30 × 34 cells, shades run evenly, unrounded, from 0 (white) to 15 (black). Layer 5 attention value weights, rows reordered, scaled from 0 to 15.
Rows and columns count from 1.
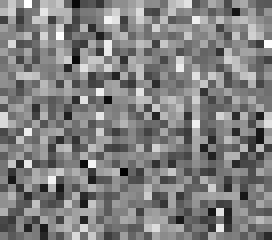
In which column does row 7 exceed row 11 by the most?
28
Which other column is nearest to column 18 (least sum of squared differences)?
2
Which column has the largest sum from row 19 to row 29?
29
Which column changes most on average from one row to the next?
11
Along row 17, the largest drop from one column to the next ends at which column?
4
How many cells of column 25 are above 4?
26
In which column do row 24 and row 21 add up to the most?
3
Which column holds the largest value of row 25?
31
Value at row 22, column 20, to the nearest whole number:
8
